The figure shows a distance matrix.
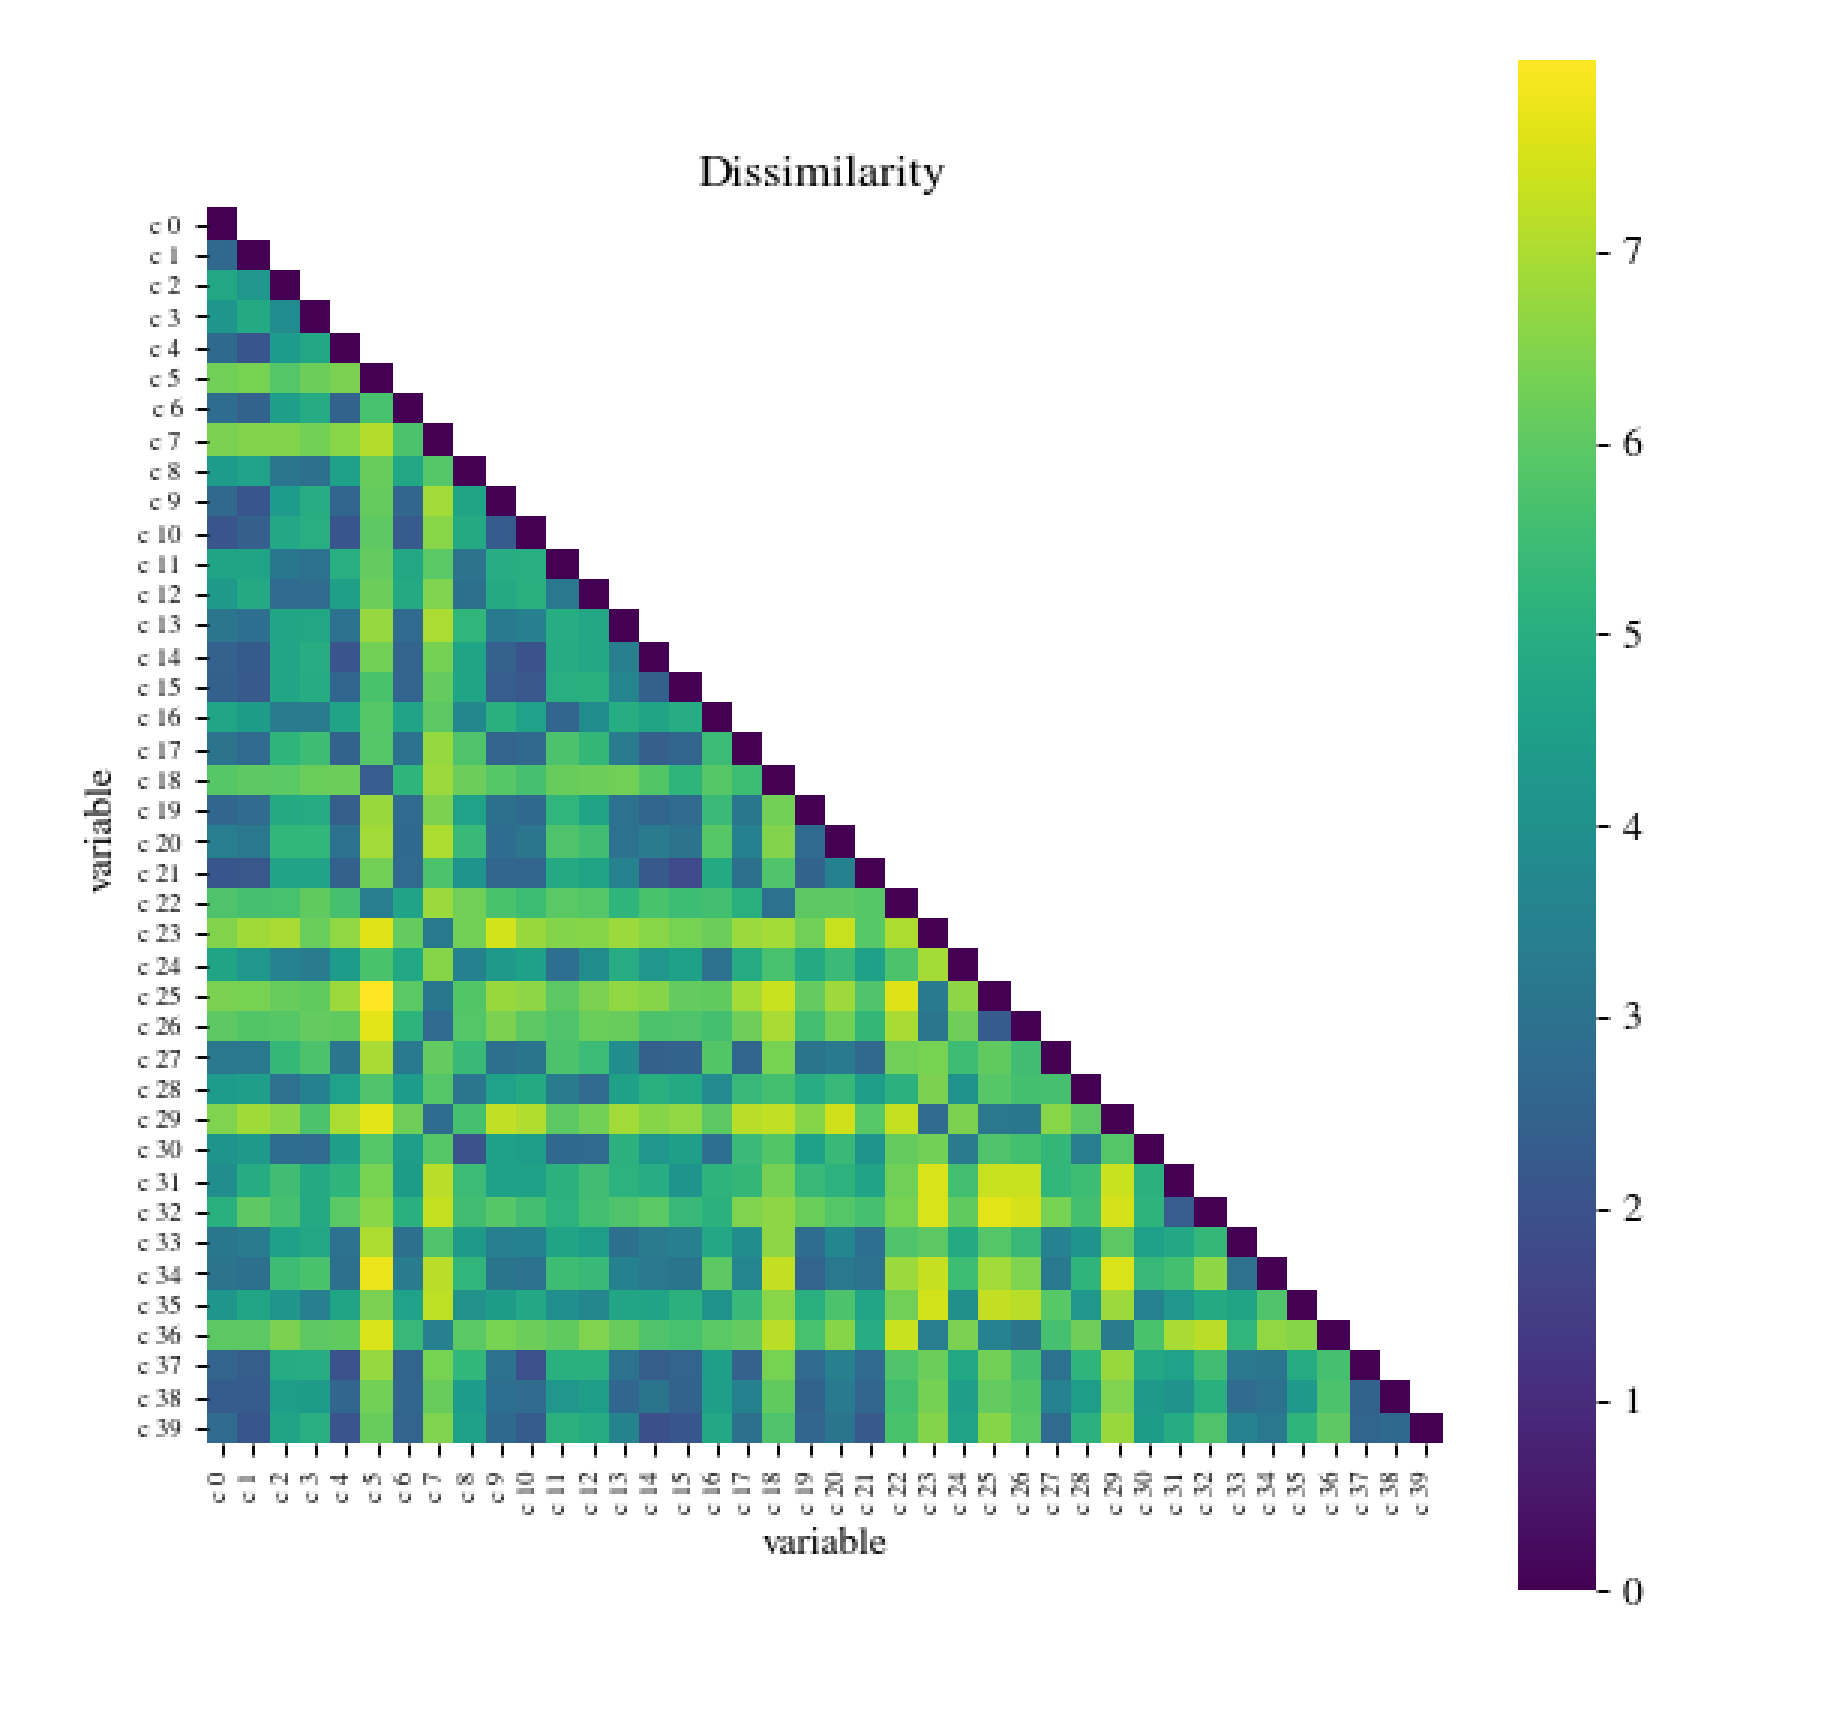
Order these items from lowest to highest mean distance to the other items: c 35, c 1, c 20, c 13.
c 1, c 13, c 20, c 35
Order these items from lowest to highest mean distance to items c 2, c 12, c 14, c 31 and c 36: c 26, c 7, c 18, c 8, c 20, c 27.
c 8, c 27, c 20, c 26, c 7, c 18
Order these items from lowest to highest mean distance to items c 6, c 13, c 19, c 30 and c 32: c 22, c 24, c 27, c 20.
c 20, c 27, c 24, c 22
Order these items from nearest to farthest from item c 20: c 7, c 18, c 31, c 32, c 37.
c 37, c 31, c 32, c 18, c 7
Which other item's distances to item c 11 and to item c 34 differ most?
c 16
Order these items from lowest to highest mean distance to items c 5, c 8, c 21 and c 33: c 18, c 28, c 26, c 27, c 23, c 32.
c 28, c 27, c 18, c 32, c 26, c 23
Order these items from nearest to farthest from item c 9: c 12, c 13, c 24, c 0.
c 0, c 13, c 24, c 12
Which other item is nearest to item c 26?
c 25
